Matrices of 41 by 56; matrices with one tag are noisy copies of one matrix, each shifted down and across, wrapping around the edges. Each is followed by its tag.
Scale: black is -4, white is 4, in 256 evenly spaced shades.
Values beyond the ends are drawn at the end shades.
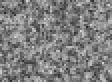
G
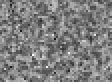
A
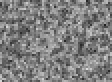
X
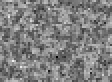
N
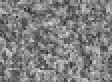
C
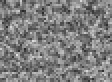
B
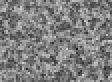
B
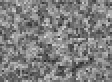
B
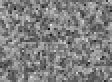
B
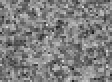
X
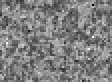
N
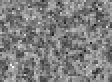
C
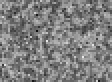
G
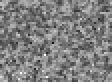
A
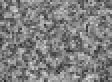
G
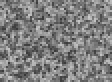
A
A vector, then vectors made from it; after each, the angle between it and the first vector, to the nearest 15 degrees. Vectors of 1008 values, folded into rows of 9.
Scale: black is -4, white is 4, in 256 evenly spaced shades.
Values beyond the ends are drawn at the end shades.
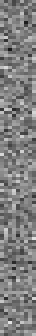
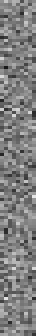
150 degrees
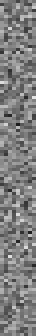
90 degrees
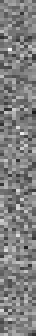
135 degrees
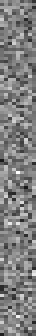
90 degrees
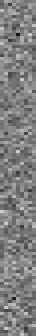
105 degrees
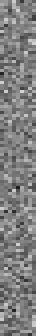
90 degrees
